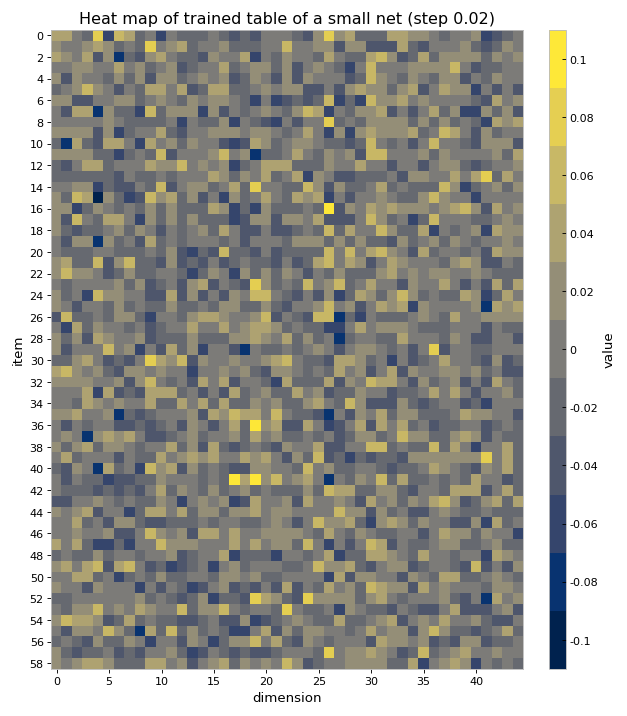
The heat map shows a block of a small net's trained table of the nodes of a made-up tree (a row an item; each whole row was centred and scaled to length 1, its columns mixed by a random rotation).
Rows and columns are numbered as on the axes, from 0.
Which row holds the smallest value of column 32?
30
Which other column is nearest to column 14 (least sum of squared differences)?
8
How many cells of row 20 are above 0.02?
7
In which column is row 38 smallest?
40
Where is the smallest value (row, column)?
15, 4
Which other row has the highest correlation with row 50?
9
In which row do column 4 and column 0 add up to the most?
0
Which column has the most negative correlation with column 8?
36
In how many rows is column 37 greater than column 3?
26
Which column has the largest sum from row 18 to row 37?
19
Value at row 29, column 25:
0.02
